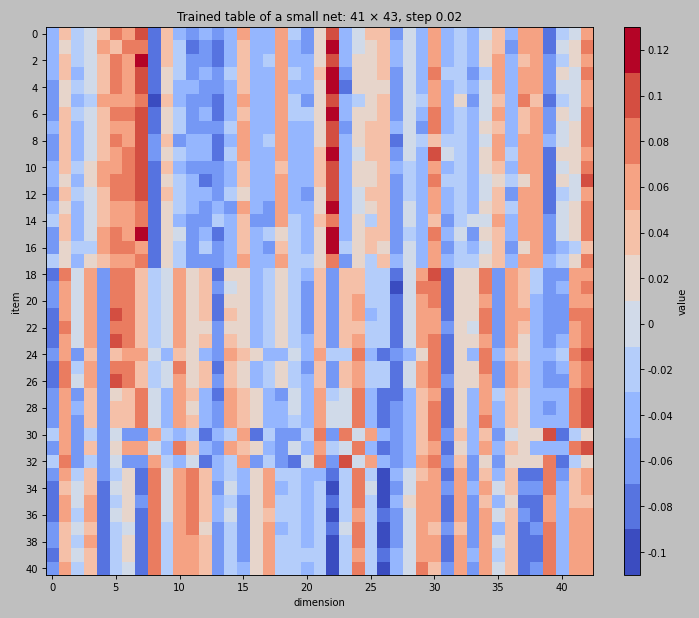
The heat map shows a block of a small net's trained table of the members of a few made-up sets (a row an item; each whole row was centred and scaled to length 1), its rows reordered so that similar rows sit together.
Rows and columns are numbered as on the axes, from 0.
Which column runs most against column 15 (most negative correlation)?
17
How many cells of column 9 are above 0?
18
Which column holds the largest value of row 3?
22
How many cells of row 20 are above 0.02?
17
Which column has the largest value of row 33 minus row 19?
39
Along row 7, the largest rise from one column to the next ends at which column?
30
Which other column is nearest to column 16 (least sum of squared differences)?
19
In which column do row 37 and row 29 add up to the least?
26
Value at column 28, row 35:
0.02
